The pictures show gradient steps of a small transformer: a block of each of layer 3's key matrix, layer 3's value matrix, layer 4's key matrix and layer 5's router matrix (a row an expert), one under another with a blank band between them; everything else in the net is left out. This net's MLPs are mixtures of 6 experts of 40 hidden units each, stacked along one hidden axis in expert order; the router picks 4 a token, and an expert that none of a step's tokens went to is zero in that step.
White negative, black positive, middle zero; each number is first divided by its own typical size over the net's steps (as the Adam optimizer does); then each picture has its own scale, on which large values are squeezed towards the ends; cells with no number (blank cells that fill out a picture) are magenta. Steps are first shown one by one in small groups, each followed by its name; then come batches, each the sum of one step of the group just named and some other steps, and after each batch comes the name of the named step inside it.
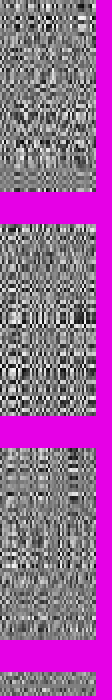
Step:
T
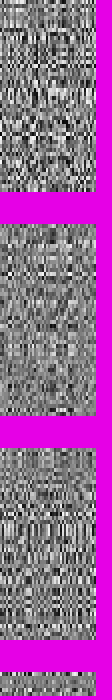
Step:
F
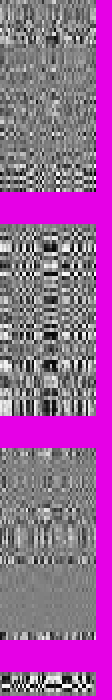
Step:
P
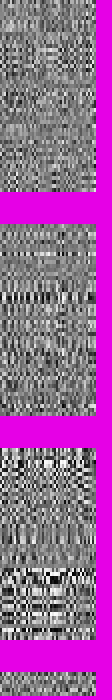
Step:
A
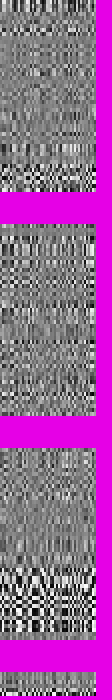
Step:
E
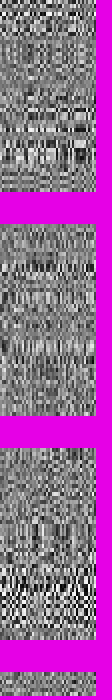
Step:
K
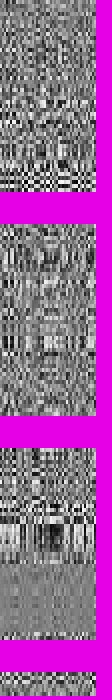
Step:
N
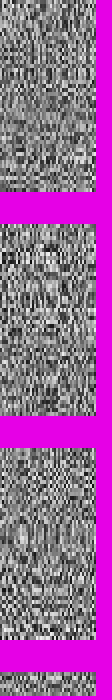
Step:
A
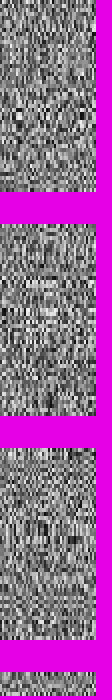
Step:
E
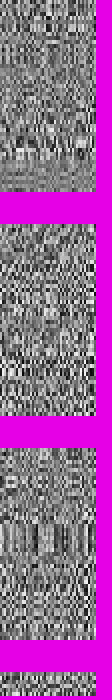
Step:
K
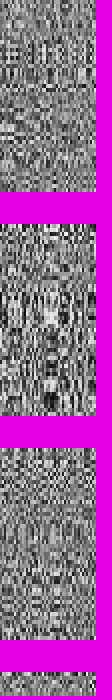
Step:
A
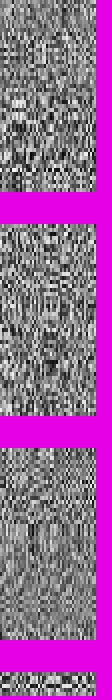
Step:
P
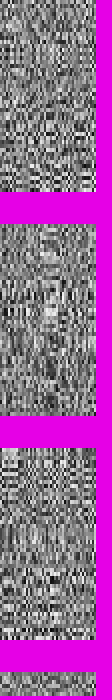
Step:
A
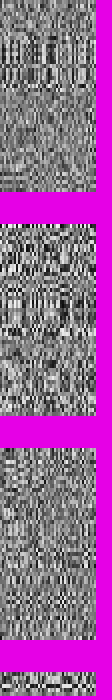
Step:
P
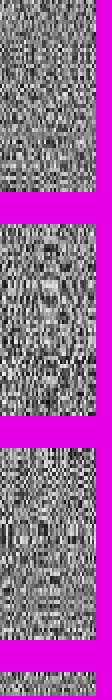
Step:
A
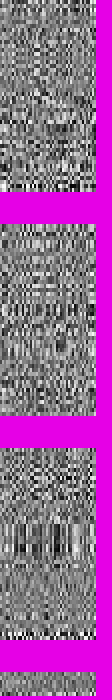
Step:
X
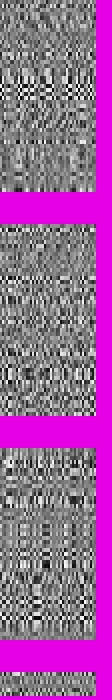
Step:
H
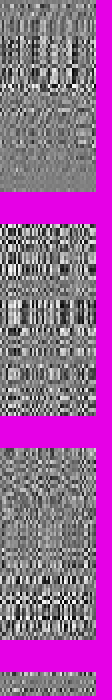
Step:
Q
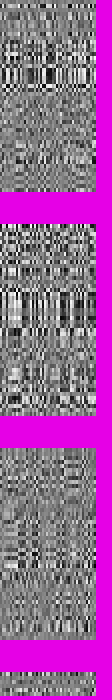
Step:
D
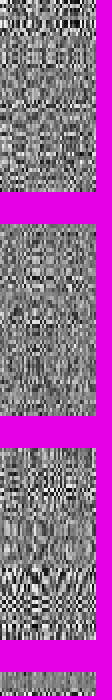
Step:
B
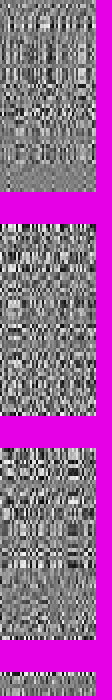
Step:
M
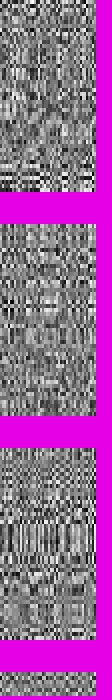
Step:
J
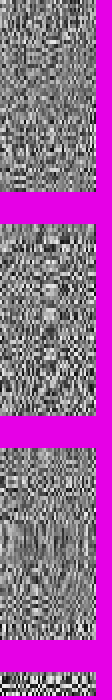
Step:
B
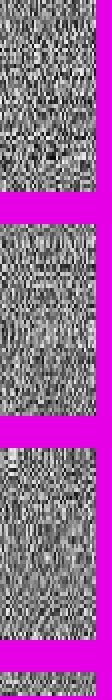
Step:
X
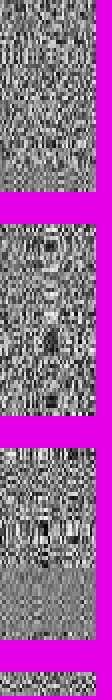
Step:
H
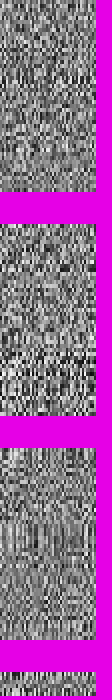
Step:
M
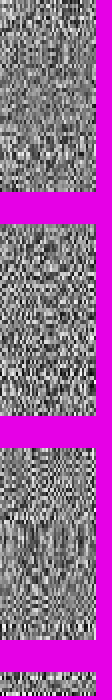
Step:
B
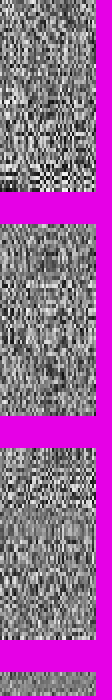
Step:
J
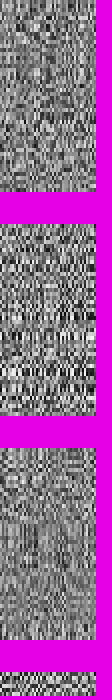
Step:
D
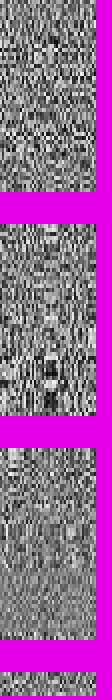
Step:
X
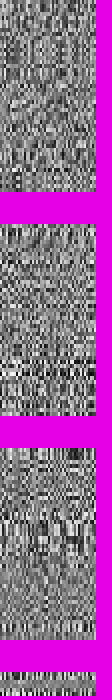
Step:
B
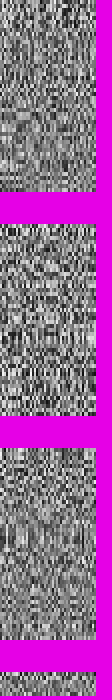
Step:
B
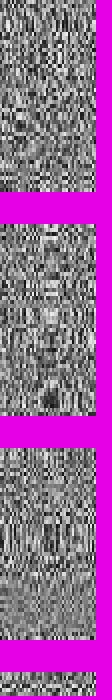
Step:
J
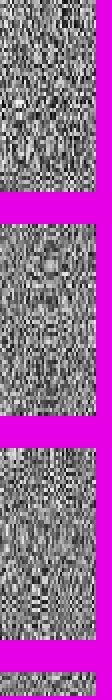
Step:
B
